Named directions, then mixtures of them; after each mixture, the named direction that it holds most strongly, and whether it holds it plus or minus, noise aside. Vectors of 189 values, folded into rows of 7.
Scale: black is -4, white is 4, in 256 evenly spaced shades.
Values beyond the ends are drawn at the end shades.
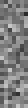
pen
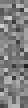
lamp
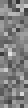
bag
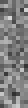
lamp, plus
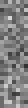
pen, plus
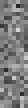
lamp, minus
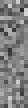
bag, minus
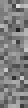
lamp, plus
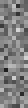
lamp, minus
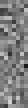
lamp, plus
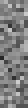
pen, minus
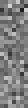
bag, minus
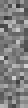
lamp, minus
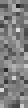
lamp, minus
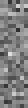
bag, plus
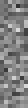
pen, plus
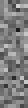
bag, plus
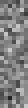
pen, plus
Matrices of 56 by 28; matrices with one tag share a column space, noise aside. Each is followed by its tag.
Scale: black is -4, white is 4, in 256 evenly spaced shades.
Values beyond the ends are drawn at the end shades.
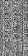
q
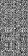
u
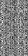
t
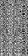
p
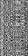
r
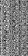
r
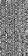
p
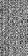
t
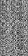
r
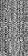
q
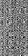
t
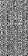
r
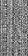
p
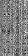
p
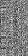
t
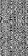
t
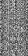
u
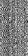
t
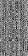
q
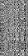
u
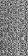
u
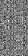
r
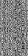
u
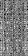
q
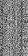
t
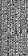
p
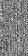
q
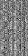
q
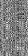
q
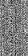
p
